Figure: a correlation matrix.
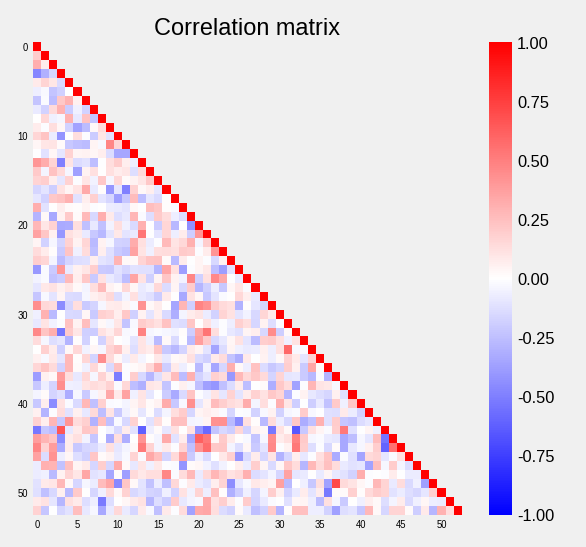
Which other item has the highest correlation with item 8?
35
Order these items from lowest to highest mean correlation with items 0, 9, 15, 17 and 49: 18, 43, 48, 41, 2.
48, 43, 41, 18, 2
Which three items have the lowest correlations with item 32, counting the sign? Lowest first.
43, 3, 38
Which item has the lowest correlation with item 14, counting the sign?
5
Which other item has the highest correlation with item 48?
16
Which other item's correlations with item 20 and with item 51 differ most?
44
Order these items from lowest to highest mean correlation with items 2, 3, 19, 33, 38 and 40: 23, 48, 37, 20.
20, 23, 48, 37
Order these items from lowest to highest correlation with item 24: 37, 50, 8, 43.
37, 50, 43, 8
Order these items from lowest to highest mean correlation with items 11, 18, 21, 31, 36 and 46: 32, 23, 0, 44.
23, 44, 32, 0
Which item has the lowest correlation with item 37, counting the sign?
10
